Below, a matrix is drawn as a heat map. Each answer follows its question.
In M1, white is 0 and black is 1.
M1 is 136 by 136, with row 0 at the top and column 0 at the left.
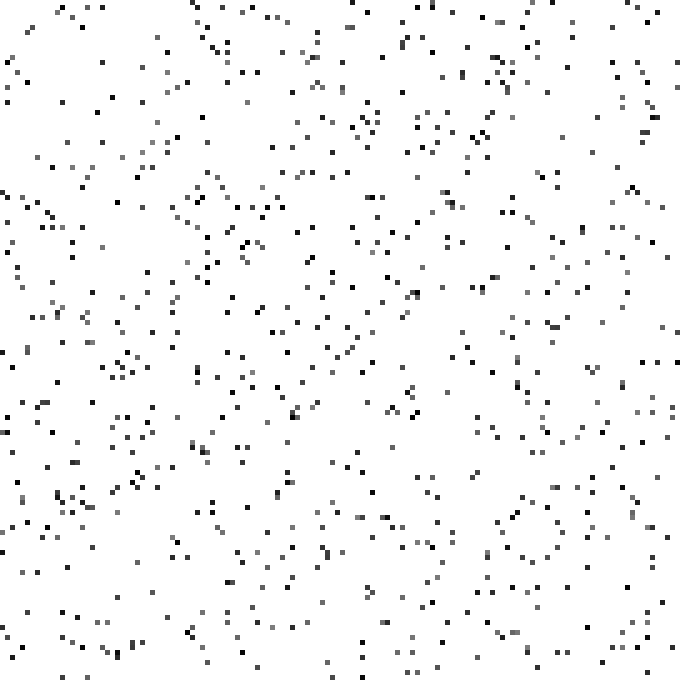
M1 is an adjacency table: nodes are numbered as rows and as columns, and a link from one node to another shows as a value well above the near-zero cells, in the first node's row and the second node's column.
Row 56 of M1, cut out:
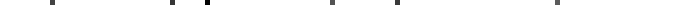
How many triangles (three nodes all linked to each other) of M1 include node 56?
2
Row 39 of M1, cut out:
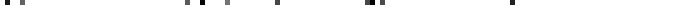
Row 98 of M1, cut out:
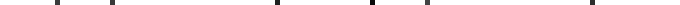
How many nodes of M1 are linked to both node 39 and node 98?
2
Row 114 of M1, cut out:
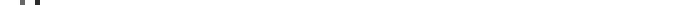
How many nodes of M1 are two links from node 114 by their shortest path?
10
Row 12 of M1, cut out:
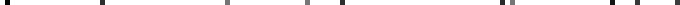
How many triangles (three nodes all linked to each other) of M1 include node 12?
4
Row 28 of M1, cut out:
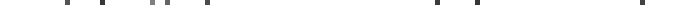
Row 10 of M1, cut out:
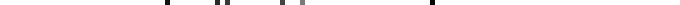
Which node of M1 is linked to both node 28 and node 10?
node 33
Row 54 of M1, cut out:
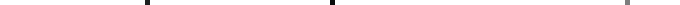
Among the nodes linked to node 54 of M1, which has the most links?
node 66
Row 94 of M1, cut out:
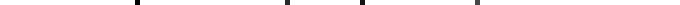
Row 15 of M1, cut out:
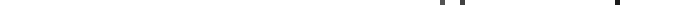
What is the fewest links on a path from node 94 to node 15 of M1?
3
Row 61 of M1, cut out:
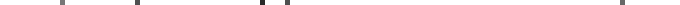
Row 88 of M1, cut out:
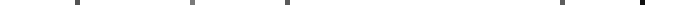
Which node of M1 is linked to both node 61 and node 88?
node 57
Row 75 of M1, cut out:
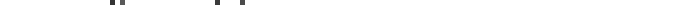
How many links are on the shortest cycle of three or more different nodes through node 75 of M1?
5
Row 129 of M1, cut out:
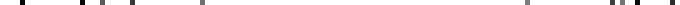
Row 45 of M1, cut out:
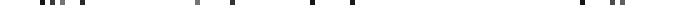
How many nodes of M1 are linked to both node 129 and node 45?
3
